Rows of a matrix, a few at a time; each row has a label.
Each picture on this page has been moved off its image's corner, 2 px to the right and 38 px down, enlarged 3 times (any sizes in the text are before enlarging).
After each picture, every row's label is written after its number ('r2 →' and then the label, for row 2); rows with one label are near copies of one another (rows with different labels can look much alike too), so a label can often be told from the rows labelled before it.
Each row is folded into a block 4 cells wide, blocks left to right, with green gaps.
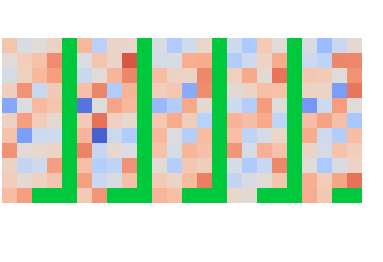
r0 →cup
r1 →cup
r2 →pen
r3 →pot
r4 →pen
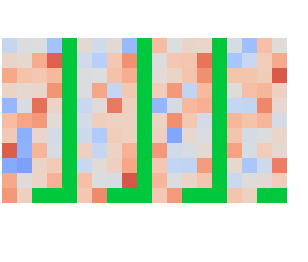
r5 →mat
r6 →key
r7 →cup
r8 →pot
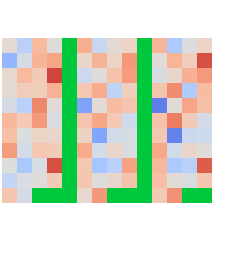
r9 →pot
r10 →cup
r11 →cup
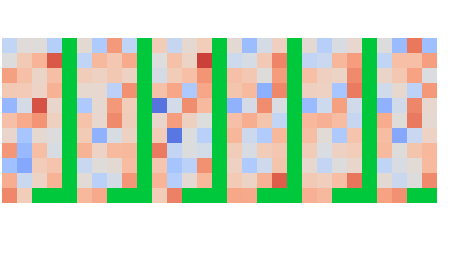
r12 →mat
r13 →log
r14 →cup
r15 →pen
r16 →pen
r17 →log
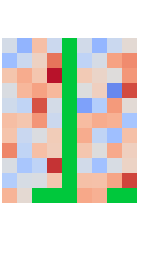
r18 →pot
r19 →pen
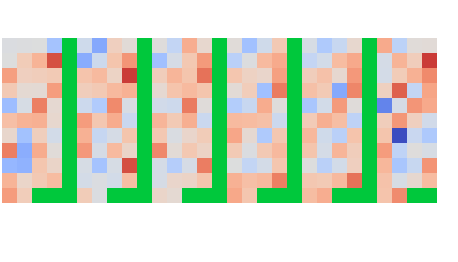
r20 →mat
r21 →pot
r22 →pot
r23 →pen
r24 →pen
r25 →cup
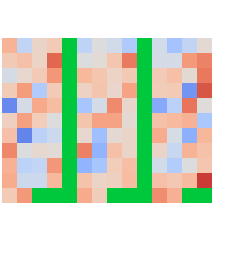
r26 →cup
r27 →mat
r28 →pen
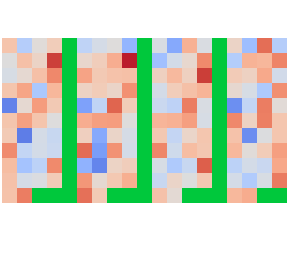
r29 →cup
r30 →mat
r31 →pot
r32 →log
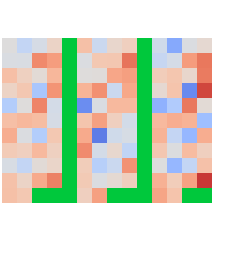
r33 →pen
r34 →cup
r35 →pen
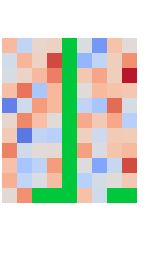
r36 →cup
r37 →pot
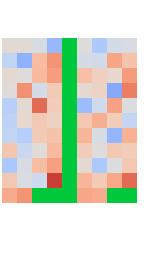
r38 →key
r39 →pen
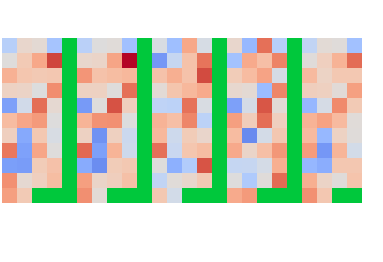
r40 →mat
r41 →mat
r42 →pot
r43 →log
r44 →mat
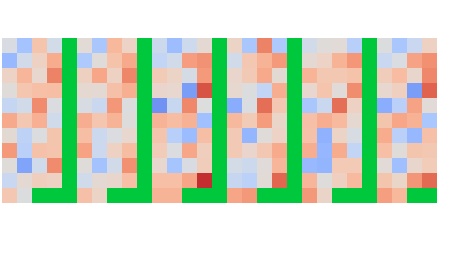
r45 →pot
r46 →pot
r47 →pen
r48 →log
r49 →mat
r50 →pen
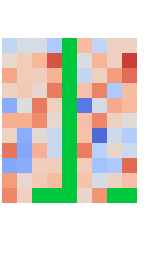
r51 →mat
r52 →cup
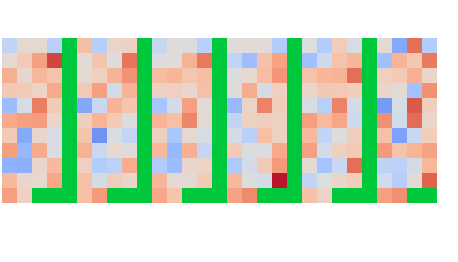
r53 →mat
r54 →cup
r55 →mat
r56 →key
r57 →pot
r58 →log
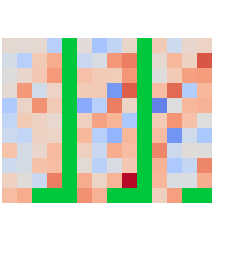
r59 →key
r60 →pen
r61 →cup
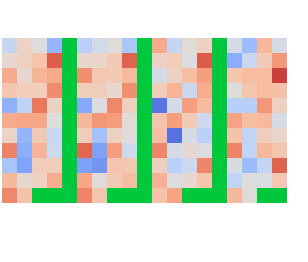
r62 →mat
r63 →mat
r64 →cup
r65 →pot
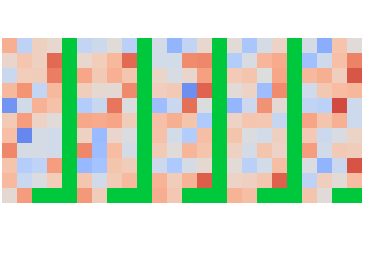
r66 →cup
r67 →mat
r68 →pen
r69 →pen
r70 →pot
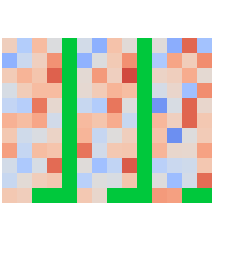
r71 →pot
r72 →pot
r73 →log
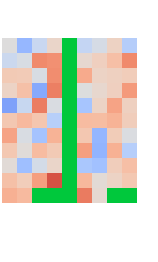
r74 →pen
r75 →mat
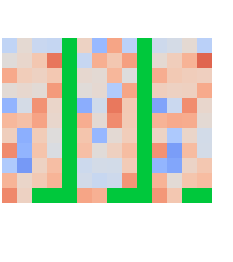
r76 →mat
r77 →log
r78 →mat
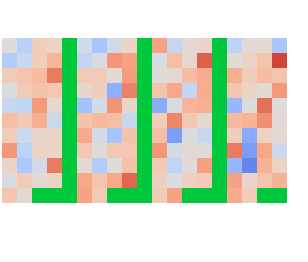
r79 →pot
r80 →pen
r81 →cup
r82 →mat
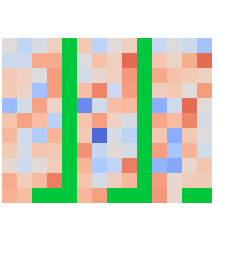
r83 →pen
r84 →cup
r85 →mat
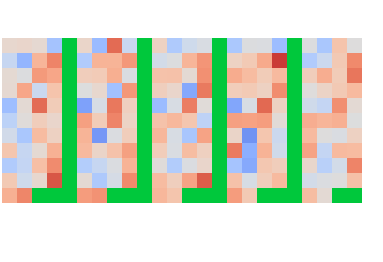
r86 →key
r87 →log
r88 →pen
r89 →mat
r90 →pot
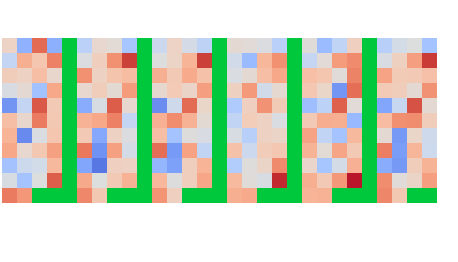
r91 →log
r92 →mat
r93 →mat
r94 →key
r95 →pen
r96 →mat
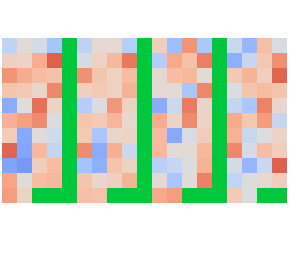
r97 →mat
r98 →mat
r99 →log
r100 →pot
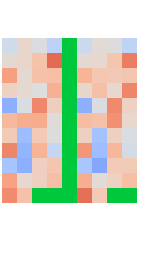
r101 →mat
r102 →mat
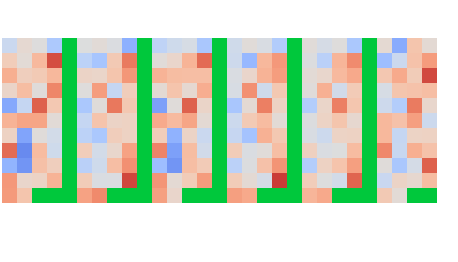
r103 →mat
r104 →key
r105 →mat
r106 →key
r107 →key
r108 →pot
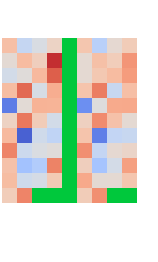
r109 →cup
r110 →cup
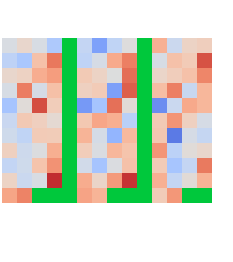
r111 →key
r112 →pen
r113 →cup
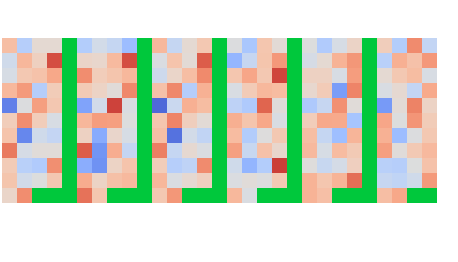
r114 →cup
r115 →mat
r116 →cup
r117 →pot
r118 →pen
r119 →log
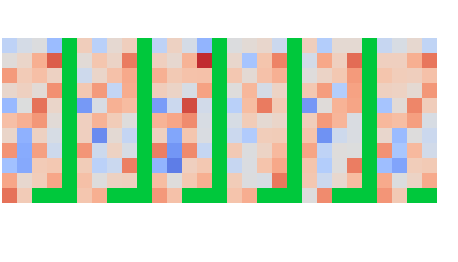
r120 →mat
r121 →cup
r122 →mat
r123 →key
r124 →cup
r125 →mat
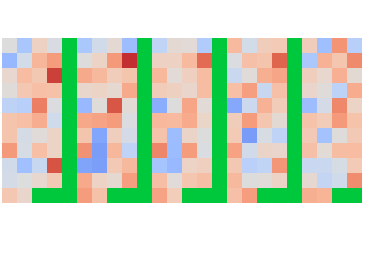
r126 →pot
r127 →mat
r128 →mat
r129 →cup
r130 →log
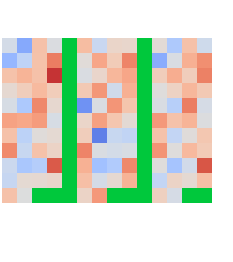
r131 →pot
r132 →cup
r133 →pot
